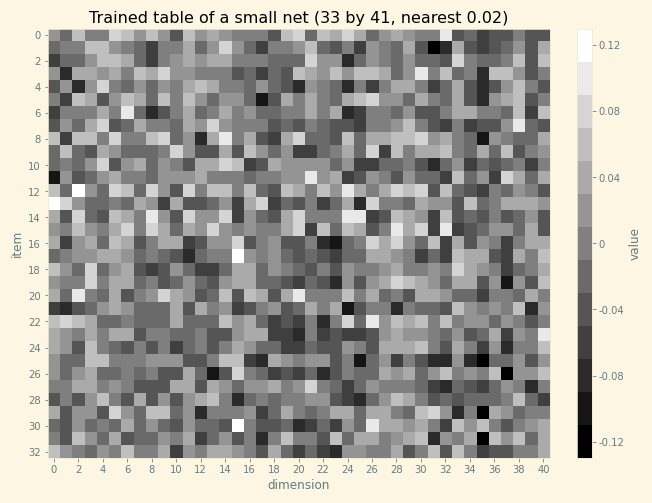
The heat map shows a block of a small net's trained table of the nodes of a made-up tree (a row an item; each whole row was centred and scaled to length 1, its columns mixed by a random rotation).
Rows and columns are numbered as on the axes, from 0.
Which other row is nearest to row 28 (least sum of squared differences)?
7
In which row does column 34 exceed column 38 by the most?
18
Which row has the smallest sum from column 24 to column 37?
25
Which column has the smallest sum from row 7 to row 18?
23
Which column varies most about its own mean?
24
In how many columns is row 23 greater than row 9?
16
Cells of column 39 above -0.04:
21
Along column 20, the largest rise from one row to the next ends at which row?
20
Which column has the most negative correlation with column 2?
4
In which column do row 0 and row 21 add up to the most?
5
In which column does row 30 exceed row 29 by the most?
35
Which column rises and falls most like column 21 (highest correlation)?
38
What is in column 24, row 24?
0.02
